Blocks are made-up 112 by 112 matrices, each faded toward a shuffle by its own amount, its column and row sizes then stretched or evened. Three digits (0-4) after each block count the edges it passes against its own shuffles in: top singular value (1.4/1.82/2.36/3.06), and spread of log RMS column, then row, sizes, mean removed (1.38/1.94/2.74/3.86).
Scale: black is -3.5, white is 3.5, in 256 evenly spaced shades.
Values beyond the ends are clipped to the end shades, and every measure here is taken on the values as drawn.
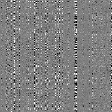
4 4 2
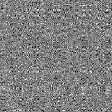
3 1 2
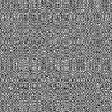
4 1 1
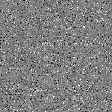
2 0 1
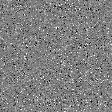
0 1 1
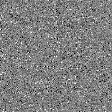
1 1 1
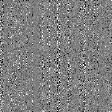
0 4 1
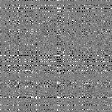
3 3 4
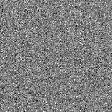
2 1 0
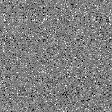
2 1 1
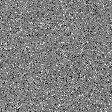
0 0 1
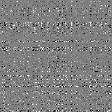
3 2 4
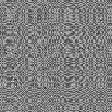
4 0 2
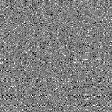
3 0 2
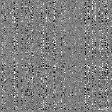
2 4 2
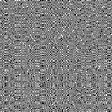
4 2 2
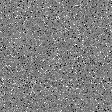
1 0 1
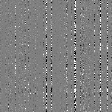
3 4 0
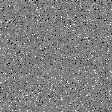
0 1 1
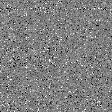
0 1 2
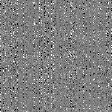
0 4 1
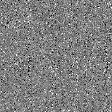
0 2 1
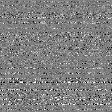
1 0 4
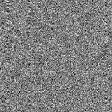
2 1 0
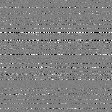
3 0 4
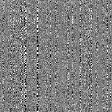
3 4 0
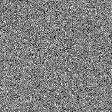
1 2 0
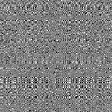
4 2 3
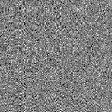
3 2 0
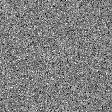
0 0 0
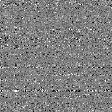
2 1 3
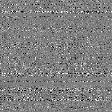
2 1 4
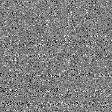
0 1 3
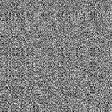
3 1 2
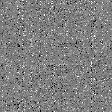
1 2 1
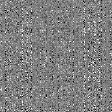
1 4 2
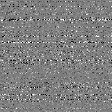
2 1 4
